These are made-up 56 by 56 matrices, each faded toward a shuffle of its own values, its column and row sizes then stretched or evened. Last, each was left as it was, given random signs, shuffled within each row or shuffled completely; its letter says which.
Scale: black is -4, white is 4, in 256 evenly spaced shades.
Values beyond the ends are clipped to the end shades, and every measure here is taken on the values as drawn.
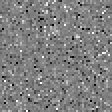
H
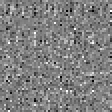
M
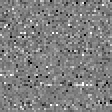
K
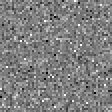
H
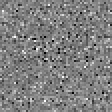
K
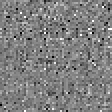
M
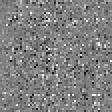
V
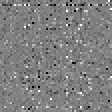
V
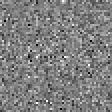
V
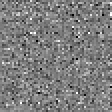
V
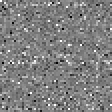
K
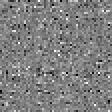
M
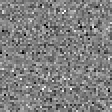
K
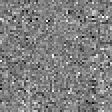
M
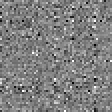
M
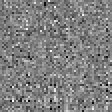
V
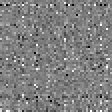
M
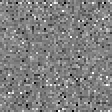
K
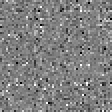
V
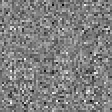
M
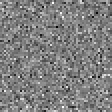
K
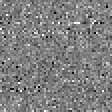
K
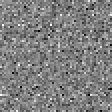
K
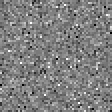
H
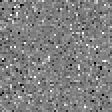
H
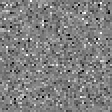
K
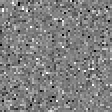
H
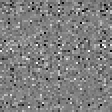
V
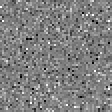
H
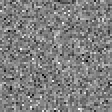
H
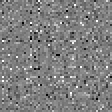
M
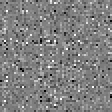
V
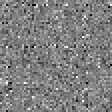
V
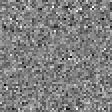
K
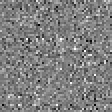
M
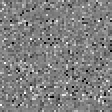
K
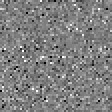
K
